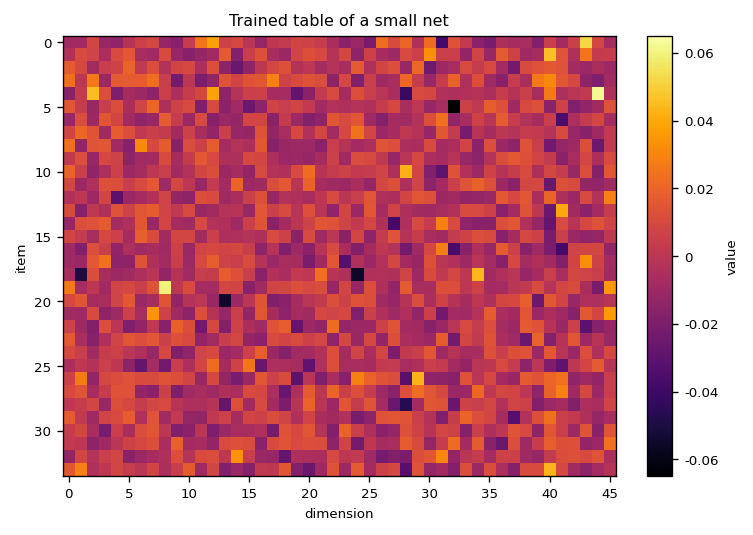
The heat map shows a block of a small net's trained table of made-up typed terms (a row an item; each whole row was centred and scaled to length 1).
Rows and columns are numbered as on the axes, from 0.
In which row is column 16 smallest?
25
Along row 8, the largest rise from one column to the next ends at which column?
6
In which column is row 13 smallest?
40
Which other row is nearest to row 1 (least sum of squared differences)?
27
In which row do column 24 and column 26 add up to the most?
26
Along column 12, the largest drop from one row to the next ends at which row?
1
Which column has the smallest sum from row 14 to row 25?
24
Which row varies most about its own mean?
4
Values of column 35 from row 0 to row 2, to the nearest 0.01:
-0.02 -0.01 0.01
